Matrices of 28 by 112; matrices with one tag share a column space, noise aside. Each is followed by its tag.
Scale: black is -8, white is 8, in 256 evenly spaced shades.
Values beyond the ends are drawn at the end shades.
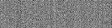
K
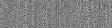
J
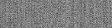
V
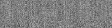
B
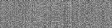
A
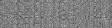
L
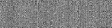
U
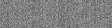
L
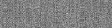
V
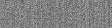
J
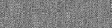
V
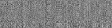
B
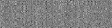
U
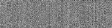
A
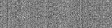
L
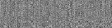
B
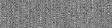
V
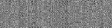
U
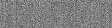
A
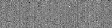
A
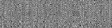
B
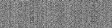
A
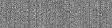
J
